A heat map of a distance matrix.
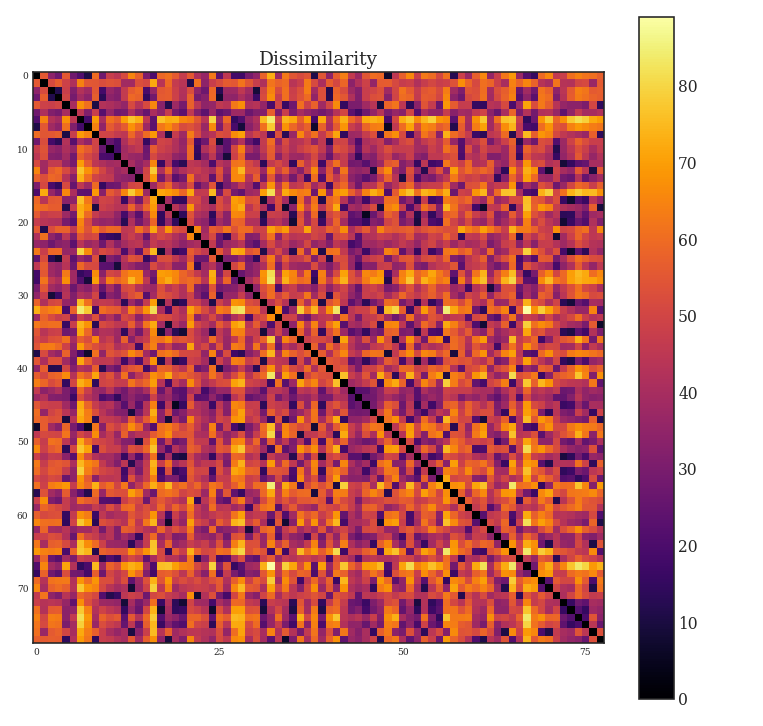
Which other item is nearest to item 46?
13
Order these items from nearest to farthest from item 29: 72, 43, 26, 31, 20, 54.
26, 43, 20, 72, 31, 54
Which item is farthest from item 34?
67
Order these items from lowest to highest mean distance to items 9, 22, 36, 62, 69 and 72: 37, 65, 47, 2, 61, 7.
2, 37, 7, 47, 61, 65
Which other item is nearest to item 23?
43
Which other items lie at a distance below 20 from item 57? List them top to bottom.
0, 7, 28, 38, 48, 68
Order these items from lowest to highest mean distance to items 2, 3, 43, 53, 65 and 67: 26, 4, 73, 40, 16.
40, 26, 4, 16, 73
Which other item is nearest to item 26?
11
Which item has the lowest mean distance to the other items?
44
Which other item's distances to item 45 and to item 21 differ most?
19
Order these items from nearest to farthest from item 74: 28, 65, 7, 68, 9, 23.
65, 23, 9, 68, 7, 28
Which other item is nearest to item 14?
50
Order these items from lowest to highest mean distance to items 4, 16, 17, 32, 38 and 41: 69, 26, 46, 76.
26, 46, 76, 69
